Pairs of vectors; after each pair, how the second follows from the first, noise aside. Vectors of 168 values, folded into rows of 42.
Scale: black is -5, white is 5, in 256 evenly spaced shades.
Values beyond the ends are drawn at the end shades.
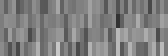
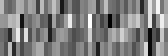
wrapped around, scaled up.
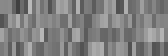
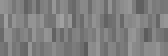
wrapped around, negated, shrunk.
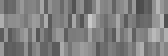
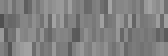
reversed, negated, shrunk.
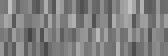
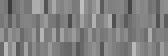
negated, partly zeroed.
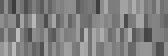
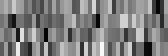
wrapped around, scaled up.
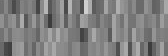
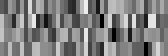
wrapped around, scaled up.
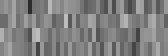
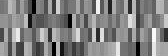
reversed, scaled up.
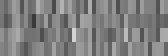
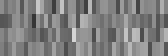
copied.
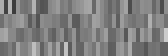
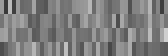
copied.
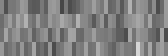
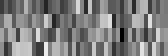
wrapped around, negated, scaled up.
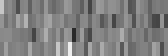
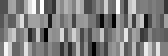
wrapped around, negated, scaled up.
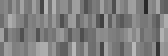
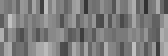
copied.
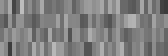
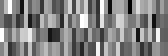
wrapped around, negated, scaled up.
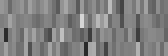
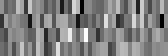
reversed, scaled up.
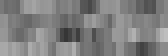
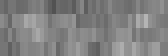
wrapped around, negated, shrunk.
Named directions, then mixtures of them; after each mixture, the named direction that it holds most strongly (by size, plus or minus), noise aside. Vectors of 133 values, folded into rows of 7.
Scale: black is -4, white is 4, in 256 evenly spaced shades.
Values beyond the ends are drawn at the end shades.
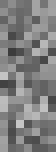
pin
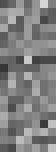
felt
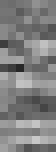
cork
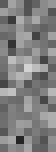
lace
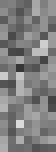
pin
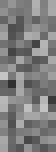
pin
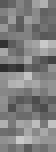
cork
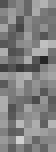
felt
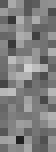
lace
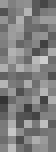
pin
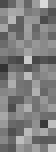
felt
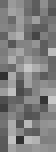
pin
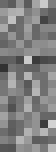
felt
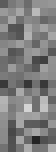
pin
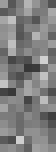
lace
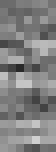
cork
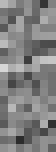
felt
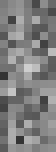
pin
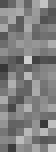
felt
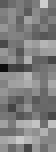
cork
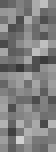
felt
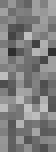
pin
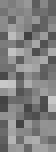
pin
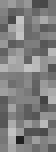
felt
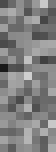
felt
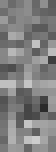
pin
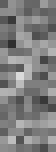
lace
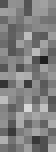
pin
